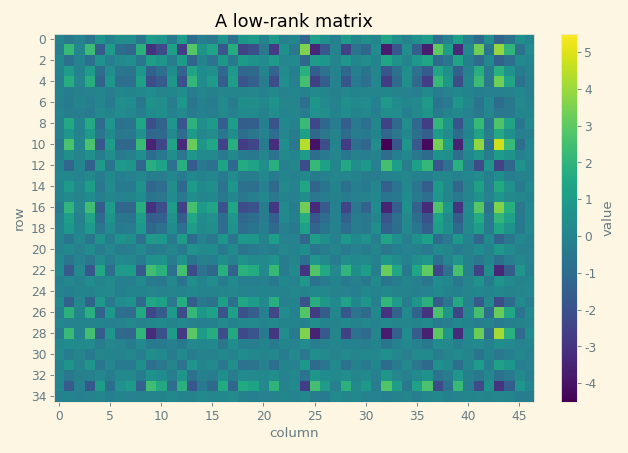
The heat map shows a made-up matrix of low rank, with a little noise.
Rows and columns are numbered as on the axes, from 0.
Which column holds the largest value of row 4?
43
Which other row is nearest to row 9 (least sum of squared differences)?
14
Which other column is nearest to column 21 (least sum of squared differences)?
12
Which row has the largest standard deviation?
10
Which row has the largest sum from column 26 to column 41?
22
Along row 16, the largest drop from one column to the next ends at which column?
25
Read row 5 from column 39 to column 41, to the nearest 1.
0 0 0
